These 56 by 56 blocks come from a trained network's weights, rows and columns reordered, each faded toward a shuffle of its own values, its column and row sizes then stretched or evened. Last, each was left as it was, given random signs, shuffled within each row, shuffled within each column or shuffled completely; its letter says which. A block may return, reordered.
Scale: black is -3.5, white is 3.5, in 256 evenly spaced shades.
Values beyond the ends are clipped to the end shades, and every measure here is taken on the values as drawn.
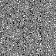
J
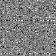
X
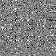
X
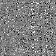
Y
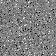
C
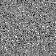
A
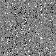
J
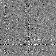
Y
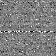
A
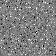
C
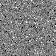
C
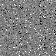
J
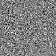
X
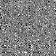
Y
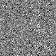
J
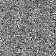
J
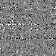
Y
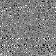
X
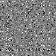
Y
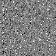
J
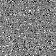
A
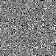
Y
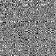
X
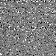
A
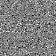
A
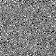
A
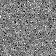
C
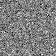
C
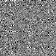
Y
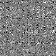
Y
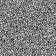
C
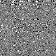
Y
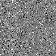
J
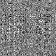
X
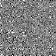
Y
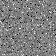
C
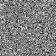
A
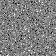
C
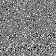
A
